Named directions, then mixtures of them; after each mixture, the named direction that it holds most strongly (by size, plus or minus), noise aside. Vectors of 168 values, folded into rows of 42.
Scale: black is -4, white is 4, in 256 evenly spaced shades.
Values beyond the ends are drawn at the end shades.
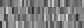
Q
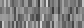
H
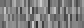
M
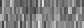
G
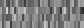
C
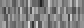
M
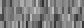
G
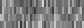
G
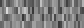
C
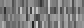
M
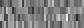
Q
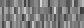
C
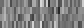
H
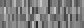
M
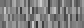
M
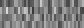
C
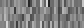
H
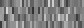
Q
